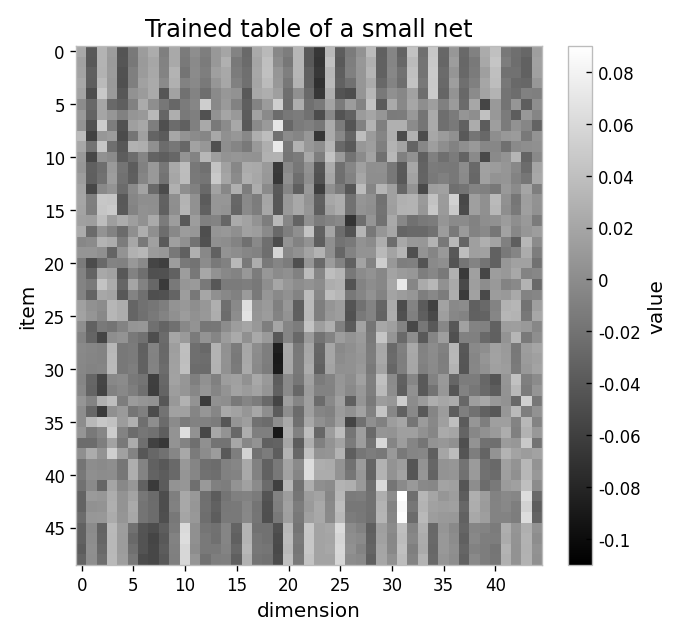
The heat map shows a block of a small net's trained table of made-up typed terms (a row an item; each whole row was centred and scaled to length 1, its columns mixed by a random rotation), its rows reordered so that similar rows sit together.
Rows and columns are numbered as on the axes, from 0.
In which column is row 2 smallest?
23
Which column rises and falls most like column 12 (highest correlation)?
42
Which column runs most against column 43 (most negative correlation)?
18
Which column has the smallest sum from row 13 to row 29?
8
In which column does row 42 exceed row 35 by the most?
31
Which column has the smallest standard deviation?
11
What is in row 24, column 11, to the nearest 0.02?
0
